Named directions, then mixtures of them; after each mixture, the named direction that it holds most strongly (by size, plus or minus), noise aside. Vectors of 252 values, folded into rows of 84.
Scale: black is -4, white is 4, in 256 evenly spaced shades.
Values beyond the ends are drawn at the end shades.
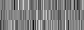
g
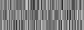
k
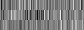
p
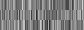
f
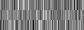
g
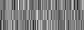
g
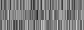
k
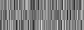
k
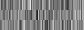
f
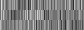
p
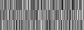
k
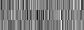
p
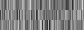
f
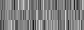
g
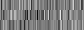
p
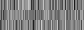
g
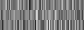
k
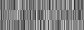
f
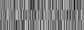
k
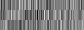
p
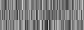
f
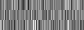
g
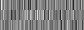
p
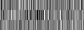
p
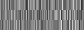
k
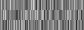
k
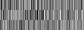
p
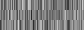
f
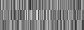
p
